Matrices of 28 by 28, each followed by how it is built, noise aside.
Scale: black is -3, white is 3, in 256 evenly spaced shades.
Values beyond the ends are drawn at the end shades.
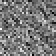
Toeplitz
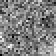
smooth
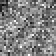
smooth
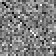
diagonal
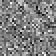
Toeplitz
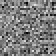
blocks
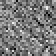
Toeplitz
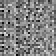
repeating rows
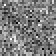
Toeplitz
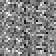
repeating rows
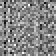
repeating rows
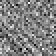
Toeplitz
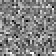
repeating columns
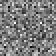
repeating columns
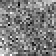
smooth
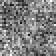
smooth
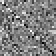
diagonal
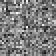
blocks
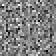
repeating rows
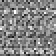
repeating columns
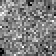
smooth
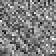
Toeplitz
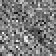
Toeplitz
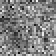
smooth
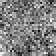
smooth
